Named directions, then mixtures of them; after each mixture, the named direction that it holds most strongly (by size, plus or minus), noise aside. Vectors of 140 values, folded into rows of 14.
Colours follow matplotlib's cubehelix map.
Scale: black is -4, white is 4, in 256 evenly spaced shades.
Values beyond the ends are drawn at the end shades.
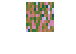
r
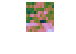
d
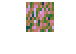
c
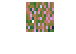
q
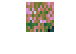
d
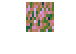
c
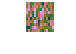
c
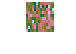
r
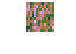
c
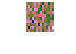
q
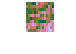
d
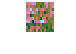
d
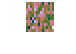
c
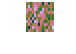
c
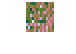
q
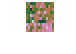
d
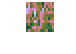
c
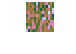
r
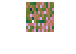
q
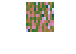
r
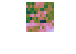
d
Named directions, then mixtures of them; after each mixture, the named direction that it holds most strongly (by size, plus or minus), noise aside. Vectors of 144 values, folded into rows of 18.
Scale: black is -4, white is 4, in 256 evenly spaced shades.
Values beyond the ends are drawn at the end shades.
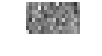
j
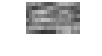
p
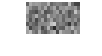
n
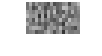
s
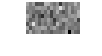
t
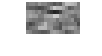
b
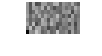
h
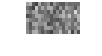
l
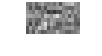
b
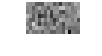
t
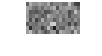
n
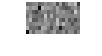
j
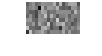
j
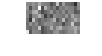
j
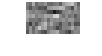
b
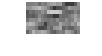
b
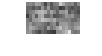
p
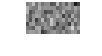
n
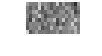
j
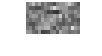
b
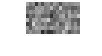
t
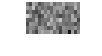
l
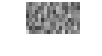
s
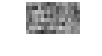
p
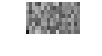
h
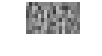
s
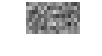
n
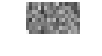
j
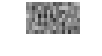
s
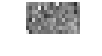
j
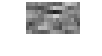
b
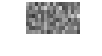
s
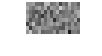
t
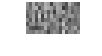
s
